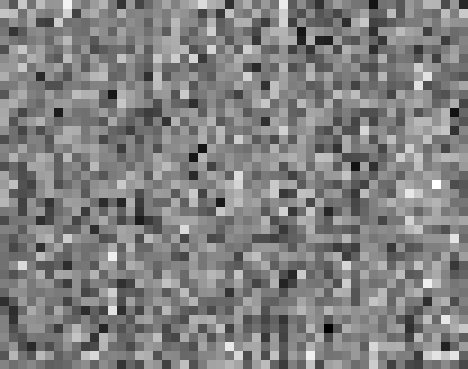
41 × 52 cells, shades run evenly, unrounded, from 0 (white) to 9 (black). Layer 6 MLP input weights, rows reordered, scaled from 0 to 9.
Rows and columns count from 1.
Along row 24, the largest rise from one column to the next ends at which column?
33
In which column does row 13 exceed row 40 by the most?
51
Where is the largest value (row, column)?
37, 37
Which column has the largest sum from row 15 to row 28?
40
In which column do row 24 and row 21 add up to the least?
49
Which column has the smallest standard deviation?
4
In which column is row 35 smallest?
13
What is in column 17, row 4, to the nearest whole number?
5
